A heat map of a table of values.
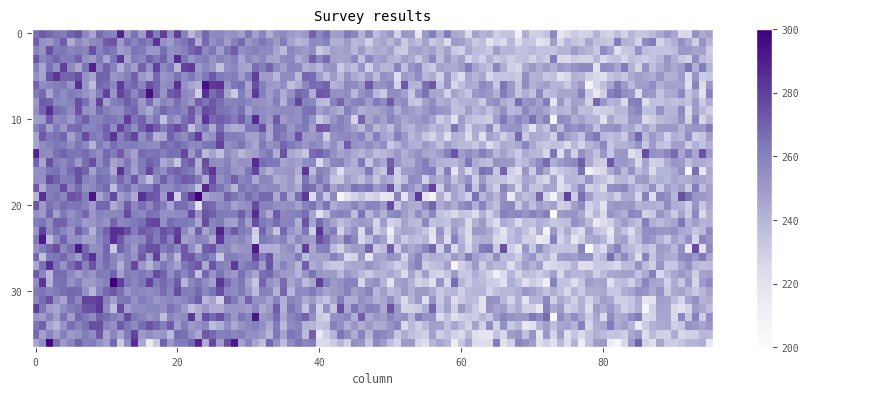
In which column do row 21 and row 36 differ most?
16
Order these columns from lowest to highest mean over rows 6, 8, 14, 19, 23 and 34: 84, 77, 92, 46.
84, 46, 92, 77
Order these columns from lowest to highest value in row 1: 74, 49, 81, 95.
74, 81, 95, 49
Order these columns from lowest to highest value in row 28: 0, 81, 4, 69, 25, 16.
69, 81, 25, 16, 4, 0
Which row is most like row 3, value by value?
0
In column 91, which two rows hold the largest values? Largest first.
19, 22
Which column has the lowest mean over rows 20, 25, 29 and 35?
78
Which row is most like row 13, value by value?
30
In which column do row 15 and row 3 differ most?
20
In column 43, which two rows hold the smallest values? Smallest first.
19, 16
